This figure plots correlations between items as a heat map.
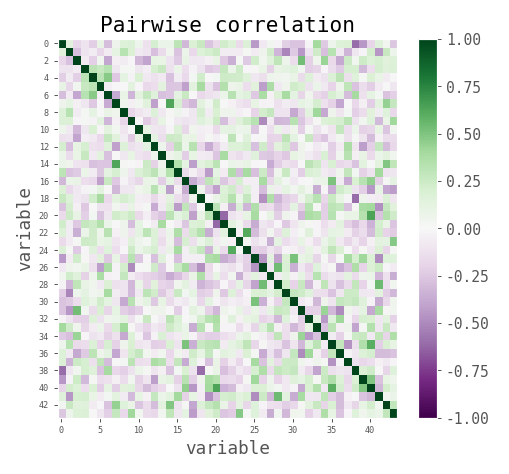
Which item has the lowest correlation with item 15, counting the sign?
19
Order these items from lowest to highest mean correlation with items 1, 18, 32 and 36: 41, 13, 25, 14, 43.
41, 43, 13, 25, 14
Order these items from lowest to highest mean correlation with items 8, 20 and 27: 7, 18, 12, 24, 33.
12, 24, 7, 18, 33
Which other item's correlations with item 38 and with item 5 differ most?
18
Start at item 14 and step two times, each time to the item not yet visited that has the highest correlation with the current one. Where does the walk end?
42
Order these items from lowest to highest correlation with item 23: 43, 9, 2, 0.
0, 2, 9, 43
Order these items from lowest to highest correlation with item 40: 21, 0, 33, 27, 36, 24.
21, 0, 24, 27, 36, 33
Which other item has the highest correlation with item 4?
6
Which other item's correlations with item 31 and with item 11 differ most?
2
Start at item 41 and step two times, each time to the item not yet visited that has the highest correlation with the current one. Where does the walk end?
26
